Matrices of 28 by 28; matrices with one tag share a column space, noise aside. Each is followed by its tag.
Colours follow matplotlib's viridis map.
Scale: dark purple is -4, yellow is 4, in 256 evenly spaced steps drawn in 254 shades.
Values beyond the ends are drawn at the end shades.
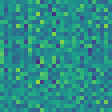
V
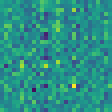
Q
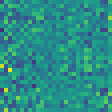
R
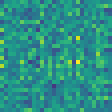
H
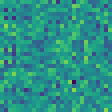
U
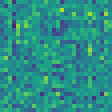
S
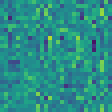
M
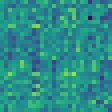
M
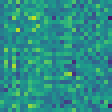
R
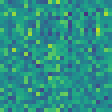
S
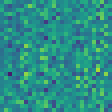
R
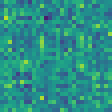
M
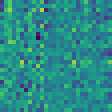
Q
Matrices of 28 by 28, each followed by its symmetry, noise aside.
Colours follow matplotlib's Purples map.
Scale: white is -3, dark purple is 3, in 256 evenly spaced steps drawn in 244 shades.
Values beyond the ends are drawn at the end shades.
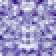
mirrored left to right.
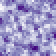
same after a half turn.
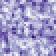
no symmetry.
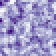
no symmetry.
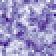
no symmetry.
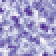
symmetric across the other diagonal.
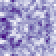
mirrored top to bottom.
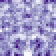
mirrored left to right.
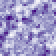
antisymmetric.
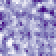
antisymmetric.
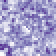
symmetric across the other diagonal.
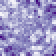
symmetric.
